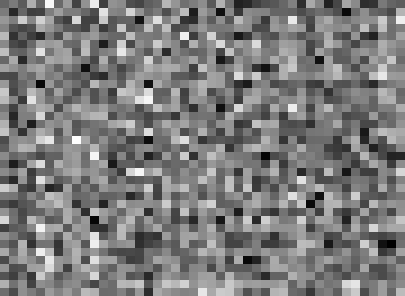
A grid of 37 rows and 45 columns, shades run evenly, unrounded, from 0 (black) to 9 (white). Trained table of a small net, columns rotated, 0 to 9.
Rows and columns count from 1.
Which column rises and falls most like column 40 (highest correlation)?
30
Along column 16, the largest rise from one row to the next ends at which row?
22
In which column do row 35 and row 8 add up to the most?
33
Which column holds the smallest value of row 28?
11
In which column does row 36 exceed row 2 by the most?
39
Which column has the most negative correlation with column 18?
35
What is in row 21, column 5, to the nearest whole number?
8
